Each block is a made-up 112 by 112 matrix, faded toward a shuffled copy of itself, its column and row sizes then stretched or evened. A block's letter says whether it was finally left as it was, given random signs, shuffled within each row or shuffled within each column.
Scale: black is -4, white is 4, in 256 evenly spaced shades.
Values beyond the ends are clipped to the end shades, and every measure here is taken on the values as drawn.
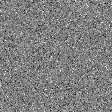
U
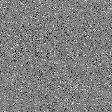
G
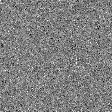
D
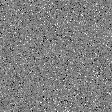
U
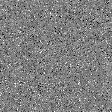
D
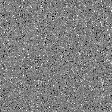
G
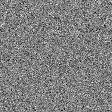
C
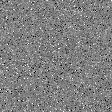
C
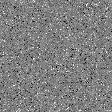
D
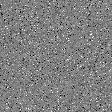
U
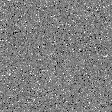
C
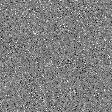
D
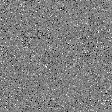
G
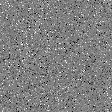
U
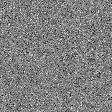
C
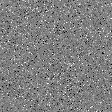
U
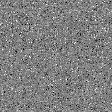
G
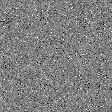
D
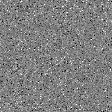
G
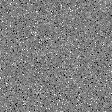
U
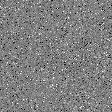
U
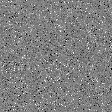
G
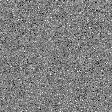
C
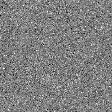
G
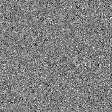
G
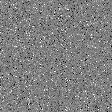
U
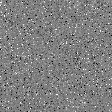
G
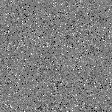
D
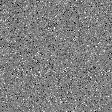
C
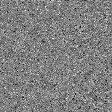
G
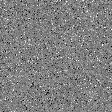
C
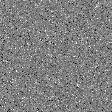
U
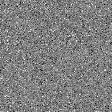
G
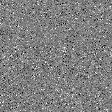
G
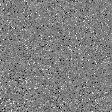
G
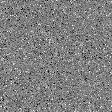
C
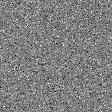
C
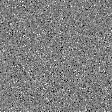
D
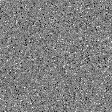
D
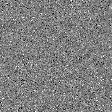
D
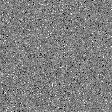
D
